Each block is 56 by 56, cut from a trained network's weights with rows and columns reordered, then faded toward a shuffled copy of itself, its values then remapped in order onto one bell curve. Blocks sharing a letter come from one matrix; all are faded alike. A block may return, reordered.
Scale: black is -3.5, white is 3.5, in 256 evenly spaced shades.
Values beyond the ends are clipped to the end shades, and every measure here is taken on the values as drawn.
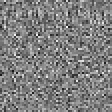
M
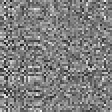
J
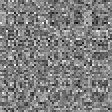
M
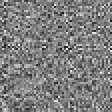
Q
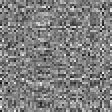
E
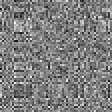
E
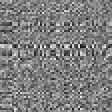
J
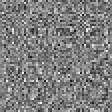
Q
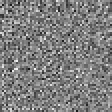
M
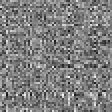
J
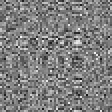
E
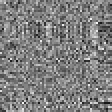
M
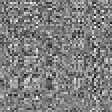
J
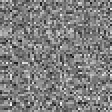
M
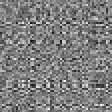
J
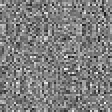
Q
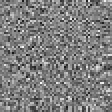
Q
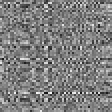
J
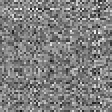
J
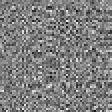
E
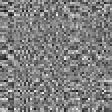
J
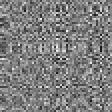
E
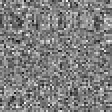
Q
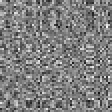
E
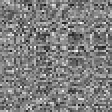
M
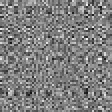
E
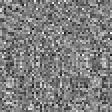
Q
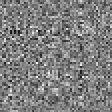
Q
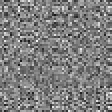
E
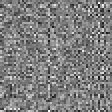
E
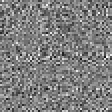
Q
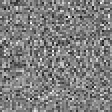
Q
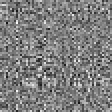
J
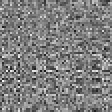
J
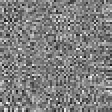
Q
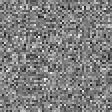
Q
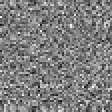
Q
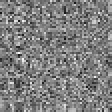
Q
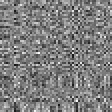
E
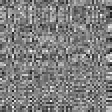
E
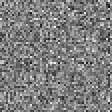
Q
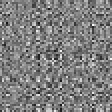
E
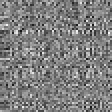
J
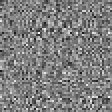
Q
